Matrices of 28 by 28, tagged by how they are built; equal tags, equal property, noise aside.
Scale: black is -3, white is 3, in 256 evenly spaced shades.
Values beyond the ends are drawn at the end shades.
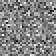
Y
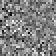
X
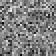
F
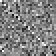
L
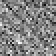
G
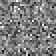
Y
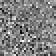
X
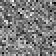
G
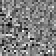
X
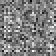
F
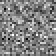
Y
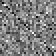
L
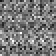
Y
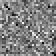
L
